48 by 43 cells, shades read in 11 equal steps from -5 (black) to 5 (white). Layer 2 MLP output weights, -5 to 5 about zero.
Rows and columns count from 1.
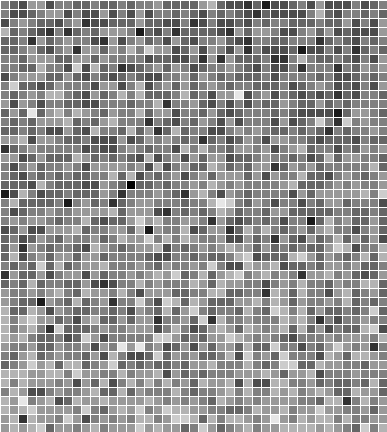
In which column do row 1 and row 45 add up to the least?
39
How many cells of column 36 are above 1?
6
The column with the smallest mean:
40
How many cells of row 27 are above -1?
28
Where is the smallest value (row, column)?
21, 15
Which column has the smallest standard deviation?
29
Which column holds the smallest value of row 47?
3
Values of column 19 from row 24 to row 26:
-3 0 0
